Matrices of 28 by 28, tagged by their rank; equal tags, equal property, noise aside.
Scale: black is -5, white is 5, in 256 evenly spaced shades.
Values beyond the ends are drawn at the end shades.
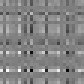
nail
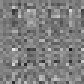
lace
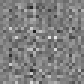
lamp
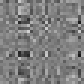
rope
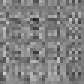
lace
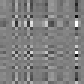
nail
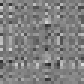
rope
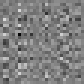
lace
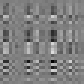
nail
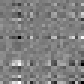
nail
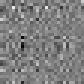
lace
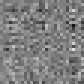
lamp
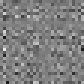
lace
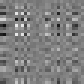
nail
